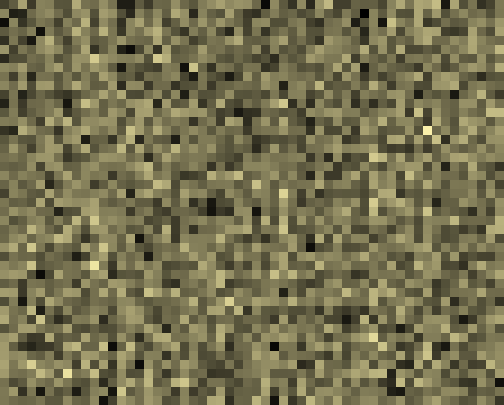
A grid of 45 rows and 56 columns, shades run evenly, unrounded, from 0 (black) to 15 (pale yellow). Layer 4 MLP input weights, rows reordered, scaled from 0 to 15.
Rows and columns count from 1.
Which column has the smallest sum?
35
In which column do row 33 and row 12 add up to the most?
17
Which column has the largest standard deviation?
45
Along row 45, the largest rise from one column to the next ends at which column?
32
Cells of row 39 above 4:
45
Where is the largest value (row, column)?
15, 48
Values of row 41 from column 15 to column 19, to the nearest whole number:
7 1 9 6 9
